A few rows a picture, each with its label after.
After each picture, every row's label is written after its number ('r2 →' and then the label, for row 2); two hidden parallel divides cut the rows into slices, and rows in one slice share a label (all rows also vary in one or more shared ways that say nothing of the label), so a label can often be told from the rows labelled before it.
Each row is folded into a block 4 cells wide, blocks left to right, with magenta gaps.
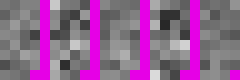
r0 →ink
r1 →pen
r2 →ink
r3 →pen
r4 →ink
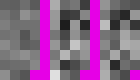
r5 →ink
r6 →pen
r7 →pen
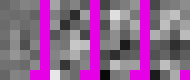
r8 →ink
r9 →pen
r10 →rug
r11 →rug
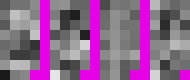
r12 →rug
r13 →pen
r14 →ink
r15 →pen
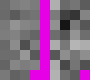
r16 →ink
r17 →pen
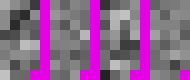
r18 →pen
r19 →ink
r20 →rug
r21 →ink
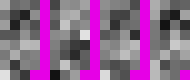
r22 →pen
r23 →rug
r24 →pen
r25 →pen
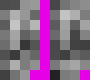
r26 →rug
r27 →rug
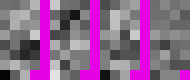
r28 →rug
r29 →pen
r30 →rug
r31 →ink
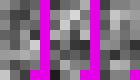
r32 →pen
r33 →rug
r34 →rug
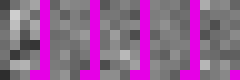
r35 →rug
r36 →ink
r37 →ink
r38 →ink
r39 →ink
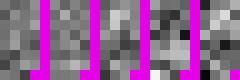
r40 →ink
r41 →ink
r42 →rug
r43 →pen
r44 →rug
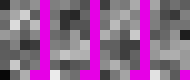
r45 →rug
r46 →pen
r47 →rug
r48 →pen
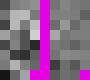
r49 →rug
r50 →ink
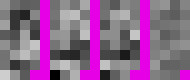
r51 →pen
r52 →rug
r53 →rug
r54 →ink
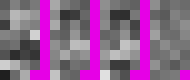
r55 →rug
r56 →pen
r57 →pen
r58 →ink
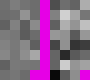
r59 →ink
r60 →rug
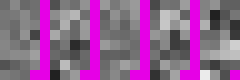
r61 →ink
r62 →rug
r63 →ink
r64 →rug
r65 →pen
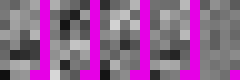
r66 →rug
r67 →pen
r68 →rug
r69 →rug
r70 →ink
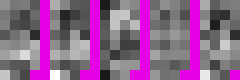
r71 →pen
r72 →pen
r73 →rug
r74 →ink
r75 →pen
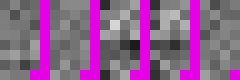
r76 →ink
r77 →ink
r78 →rug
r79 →rug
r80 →ink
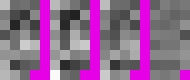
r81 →pen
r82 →pen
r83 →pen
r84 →ink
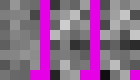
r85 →ink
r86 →rug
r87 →rug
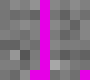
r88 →ink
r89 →ink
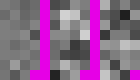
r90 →ink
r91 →rug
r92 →pen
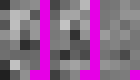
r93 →rug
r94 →rug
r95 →ink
